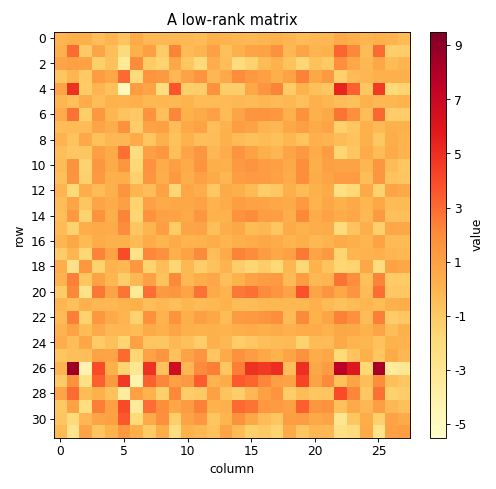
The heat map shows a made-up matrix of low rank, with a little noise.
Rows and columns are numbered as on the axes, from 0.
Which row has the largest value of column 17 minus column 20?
26
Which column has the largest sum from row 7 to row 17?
5
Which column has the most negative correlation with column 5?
0
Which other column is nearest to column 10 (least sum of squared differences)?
18
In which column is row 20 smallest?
6
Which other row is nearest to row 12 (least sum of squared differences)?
15
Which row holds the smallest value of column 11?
2
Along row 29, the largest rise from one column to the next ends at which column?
7
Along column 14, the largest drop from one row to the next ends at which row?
28
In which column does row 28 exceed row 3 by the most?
22
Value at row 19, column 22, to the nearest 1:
3
